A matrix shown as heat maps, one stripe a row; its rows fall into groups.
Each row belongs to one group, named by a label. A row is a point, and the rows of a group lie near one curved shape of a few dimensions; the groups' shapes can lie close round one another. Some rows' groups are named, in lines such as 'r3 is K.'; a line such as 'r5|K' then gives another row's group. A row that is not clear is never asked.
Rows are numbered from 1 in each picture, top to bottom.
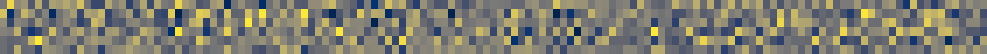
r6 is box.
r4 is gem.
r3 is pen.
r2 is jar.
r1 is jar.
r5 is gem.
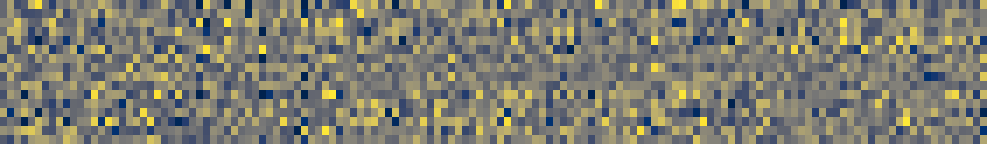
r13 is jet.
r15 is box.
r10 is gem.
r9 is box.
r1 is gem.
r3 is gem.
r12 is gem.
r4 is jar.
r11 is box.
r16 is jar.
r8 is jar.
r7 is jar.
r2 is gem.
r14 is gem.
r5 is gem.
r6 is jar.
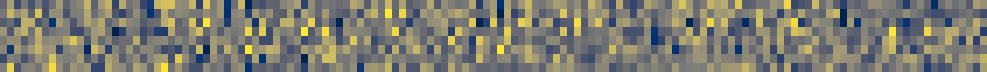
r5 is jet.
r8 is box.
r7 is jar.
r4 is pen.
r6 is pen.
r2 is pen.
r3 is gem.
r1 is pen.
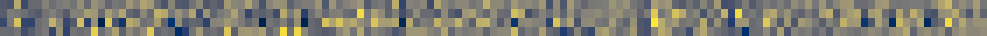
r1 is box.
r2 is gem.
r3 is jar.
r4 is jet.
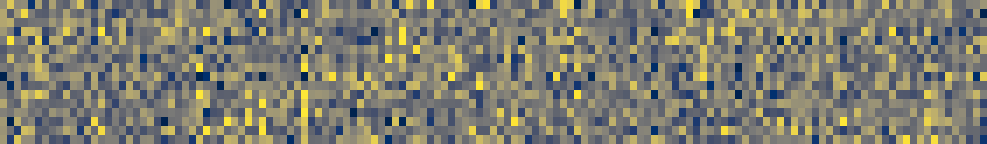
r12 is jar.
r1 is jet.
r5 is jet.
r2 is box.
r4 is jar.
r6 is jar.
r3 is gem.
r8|gem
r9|jar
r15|jar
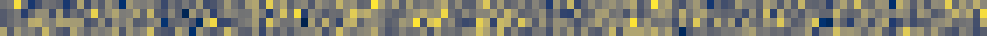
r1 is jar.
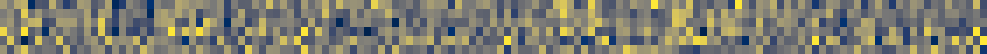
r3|gem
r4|jar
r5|jet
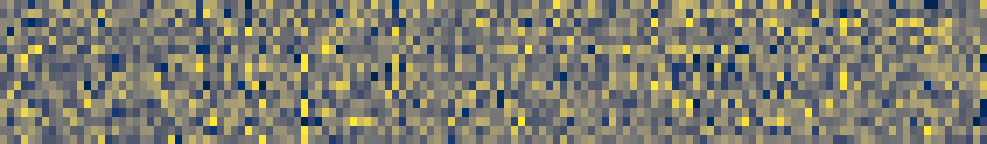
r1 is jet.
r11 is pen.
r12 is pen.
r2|gem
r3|gem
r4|pen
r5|jar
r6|box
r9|pen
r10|jar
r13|box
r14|jet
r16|jar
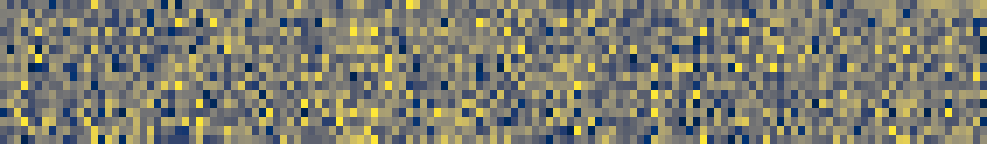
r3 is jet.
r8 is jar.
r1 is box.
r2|pen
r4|gem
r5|box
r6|jet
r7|pen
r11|jar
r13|jar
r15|jet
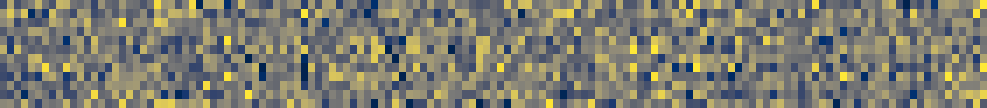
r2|jar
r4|gem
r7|gem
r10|gem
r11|box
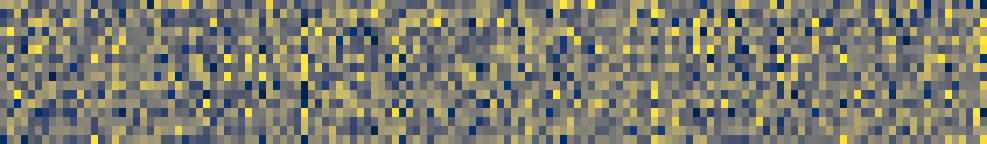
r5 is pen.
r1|jet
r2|jar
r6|box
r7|pen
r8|jet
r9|jar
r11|jar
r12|gem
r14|jet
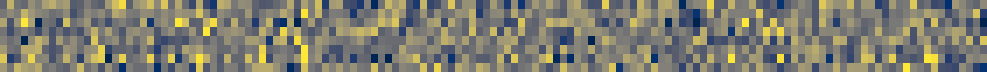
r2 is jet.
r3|jet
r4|jar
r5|jet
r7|jar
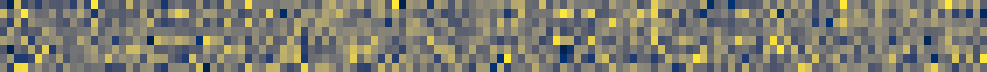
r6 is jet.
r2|jet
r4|box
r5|jet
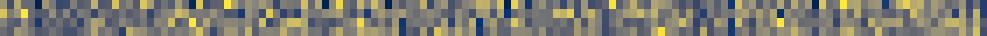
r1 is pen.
